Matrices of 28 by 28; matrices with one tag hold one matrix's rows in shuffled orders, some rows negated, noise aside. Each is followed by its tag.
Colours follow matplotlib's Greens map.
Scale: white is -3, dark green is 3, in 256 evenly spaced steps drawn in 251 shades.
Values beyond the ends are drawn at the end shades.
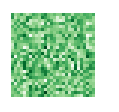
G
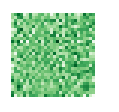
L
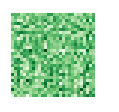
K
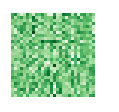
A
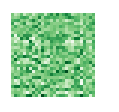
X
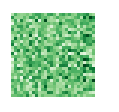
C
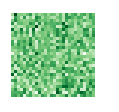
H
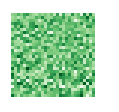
K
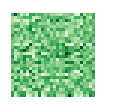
X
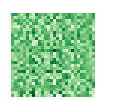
A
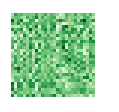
H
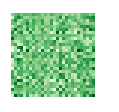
L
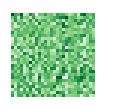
H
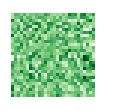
C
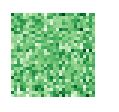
K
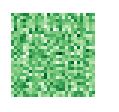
G
